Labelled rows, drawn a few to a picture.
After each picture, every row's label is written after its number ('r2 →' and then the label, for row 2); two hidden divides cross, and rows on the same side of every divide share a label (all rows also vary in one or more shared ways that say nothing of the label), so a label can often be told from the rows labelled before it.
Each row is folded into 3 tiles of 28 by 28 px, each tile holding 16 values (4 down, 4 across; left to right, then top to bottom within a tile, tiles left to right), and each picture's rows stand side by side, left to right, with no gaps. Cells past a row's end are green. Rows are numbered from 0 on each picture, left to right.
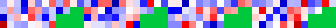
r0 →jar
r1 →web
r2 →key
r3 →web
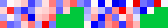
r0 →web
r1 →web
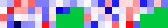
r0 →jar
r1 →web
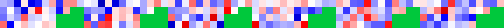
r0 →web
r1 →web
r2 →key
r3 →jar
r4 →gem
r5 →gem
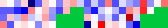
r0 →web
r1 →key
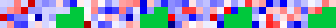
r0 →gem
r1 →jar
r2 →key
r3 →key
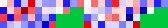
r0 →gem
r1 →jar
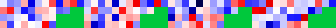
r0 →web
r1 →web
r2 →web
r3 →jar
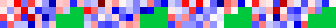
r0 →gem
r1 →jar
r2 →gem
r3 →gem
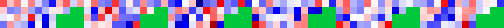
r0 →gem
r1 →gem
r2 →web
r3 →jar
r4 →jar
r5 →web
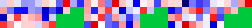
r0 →jar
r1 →gem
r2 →key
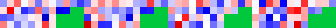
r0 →jar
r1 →jar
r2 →gem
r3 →web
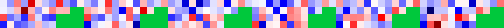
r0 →gem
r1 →key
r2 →web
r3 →web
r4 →key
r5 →key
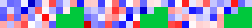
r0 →web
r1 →jar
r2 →jar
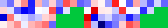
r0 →web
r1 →jar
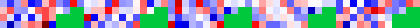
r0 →web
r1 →gem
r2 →jar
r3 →jar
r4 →web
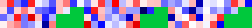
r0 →gem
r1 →jar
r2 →web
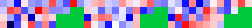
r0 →web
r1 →jar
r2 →web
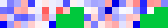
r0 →key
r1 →web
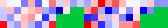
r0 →jar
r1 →jar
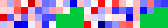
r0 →gem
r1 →jar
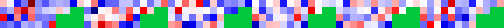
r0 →gem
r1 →key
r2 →jar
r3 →key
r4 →key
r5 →gem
